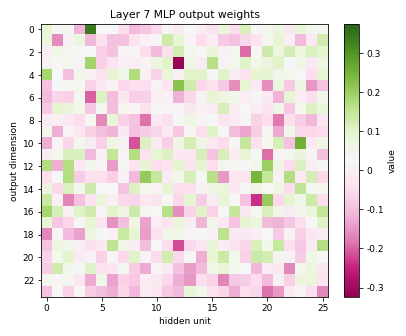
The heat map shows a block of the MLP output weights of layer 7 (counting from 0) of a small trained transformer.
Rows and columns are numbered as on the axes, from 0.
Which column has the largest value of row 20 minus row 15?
19
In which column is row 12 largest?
20
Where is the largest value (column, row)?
4, 0
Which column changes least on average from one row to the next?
5
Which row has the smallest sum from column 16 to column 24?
23
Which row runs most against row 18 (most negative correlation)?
22
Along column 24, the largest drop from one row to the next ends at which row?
8
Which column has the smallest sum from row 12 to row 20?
12
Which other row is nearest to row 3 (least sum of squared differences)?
14
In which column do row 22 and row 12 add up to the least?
6
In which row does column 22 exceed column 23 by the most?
13
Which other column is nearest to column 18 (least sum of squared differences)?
10
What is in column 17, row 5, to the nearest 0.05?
-0.15
